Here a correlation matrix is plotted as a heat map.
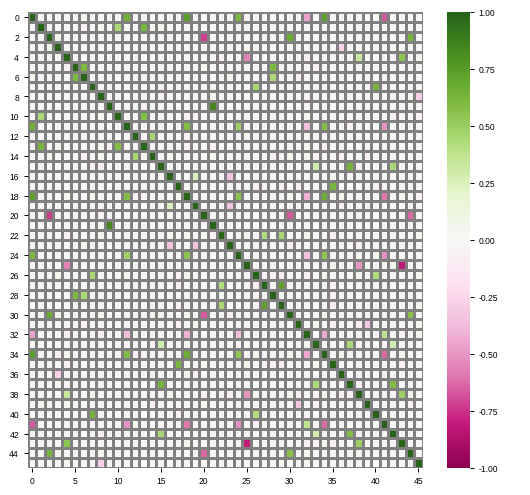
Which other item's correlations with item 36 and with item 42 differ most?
37
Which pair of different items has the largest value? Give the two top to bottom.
9, 21
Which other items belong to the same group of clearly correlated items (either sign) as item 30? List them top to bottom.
2, 20, 44
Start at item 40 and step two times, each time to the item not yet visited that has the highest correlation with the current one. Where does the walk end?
26
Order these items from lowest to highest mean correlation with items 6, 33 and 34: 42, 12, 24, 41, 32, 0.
41, 32, 12, 42, 24, 0
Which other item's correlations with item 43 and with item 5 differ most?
25
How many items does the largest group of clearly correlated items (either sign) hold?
7
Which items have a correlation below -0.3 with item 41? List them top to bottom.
0, 11, 18, 24, 34
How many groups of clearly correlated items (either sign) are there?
15
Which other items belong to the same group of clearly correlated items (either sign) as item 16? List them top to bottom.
19, 23
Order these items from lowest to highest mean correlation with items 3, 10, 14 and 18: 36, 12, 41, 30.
41, 36, 30, 12
